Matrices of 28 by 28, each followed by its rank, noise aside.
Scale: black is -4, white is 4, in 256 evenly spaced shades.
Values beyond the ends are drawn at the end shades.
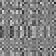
three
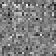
five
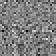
five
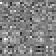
five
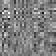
two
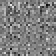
four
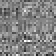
four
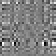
two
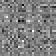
five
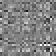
three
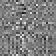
four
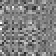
three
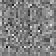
five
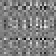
two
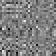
four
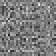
four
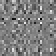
two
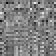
three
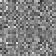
four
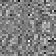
five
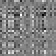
two
